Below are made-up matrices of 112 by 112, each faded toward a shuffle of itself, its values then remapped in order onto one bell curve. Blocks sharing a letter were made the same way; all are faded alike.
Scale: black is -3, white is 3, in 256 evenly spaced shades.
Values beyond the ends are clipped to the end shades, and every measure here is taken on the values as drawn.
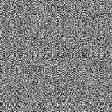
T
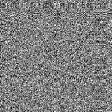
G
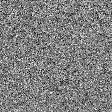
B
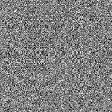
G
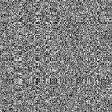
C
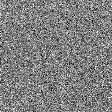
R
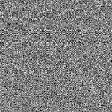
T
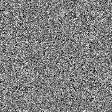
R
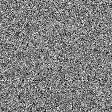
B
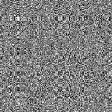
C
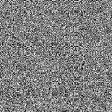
G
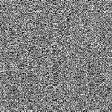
G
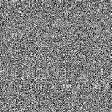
G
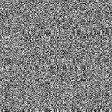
T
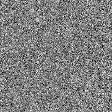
R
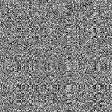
T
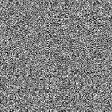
G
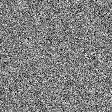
B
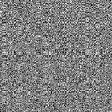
T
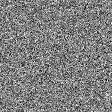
B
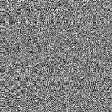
T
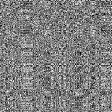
T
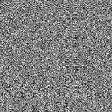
G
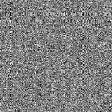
C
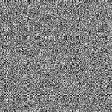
T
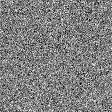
B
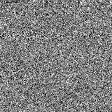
B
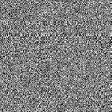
T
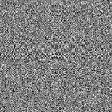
T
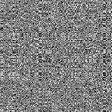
C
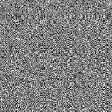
C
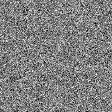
R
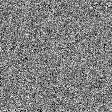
B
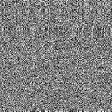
T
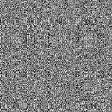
C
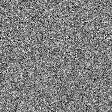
B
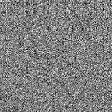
G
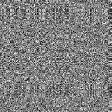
T
